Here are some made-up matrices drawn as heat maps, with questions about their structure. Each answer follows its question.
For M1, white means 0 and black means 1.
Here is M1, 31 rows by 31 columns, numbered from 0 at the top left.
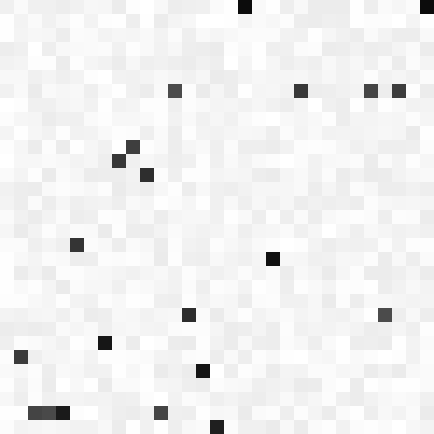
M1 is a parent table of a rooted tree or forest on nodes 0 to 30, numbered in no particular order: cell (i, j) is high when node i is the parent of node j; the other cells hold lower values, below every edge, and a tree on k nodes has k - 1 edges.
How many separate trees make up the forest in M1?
10
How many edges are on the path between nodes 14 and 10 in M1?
4
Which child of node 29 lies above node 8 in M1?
11
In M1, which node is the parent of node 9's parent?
12
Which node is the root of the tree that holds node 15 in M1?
0
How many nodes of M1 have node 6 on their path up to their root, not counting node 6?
7
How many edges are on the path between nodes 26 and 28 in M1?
2
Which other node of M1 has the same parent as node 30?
17
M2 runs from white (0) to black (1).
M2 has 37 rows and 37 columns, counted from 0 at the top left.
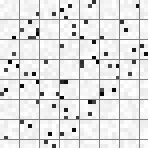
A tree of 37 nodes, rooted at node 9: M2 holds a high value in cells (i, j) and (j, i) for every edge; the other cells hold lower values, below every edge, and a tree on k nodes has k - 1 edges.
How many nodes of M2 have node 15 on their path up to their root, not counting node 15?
6
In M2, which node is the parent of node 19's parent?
16
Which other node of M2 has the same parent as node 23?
22
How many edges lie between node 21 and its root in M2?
3
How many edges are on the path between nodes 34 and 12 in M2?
8
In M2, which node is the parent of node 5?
7
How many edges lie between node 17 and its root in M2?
4
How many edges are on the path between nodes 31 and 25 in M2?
3
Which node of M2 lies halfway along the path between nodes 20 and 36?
3
